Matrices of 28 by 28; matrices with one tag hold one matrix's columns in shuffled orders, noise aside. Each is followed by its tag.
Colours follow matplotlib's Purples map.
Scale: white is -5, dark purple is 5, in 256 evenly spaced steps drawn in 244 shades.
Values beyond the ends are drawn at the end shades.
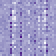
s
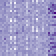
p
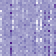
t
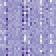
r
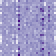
r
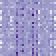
s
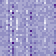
t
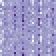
r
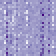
s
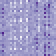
p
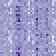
r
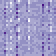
p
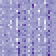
t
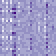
p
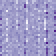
t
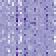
r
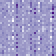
p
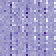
p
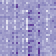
t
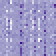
t
